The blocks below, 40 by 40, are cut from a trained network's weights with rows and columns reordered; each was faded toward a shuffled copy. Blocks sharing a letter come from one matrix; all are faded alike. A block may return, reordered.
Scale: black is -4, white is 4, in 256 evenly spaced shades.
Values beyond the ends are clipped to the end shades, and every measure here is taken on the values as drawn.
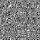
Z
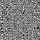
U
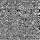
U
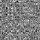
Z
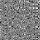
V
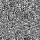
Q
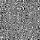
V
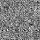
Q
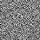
Q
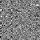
V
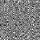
Z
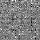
U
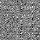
U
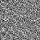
Q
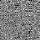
V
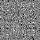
U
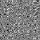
V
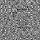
Z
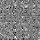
U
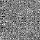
Z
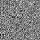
Q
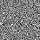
Q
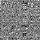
U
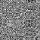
Q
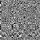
V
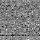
U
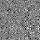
V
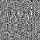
V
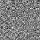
Q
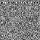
Q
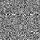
Q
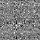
U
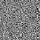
V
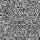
Q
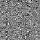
V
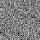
Q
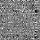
U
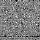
U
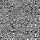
U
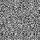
Q
